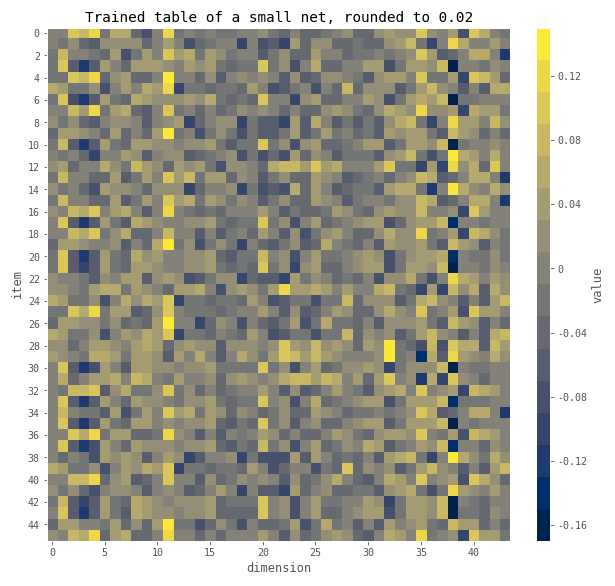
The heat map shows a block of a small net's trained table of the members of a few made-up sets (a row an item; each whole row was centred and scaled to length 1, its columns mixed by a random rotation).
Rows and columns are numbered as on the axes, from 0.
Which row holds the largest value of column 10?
19
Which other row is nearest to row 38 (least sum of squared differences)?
14
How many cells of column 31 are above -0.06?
36
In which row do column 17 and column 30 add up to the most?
28
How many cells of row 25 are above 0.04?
7
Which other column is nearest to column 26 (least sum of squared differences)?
6
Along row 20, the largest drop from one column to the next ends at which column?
38
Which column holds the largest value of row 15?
11
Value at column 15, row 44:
-0.04
